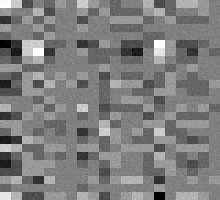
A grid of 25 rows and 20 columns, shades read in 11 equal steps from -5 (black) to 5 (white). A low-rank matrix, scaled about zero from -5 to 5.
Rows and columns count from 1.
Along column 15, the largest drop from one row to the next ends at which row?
25
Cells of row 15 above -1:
12
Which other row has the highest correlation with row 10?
22
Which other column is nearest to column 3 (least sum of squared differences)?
16
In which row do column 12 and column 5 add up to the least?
7
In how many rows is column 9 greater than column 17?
6
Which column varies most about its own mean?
1
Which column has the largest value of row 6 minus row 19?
15
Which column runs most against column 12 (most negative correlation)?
4
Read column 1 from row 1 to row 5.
5 1 -3 1 -1
